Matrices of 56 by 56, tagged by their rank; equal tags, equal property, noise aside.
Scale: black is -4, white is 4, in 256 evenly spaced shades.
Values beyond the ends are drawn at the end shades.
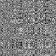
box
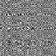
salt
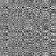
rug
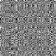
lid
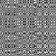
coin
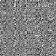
box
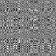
rug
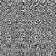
box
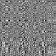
salt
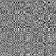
salt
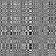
coin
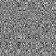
salt
